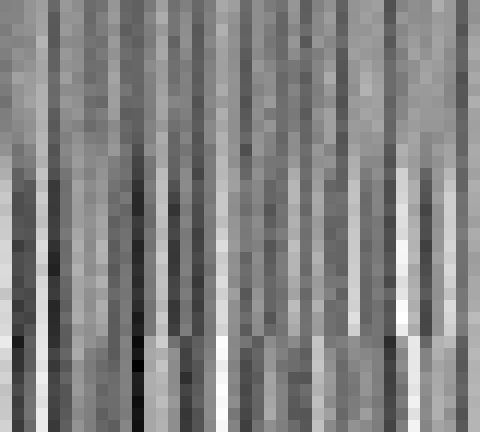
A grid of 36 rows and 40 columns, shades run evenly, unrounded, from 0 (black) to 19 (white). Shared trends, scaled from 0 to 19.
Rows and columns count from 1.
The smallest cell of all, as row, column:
31, 12
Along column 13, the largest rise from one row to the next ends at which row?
29
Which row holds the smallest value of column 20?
35
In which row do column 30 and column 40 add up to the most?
27
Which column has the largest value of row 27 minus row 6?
34
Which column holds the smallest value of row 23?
5
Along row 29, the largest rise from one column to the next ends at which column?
13
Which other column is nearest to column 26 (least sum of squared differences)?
39
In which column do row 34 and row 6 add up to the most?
19
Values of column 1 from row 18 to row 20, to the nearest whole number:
14 15 15
